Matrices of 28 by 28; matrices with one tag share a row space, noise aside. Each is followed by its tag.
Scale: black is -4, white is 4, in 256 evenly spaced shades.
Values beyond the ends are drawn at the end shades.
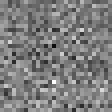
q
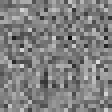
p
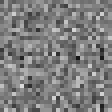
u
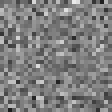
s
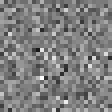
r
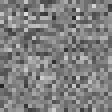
q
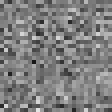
s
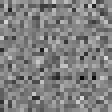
r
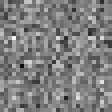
u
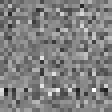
r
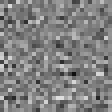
s
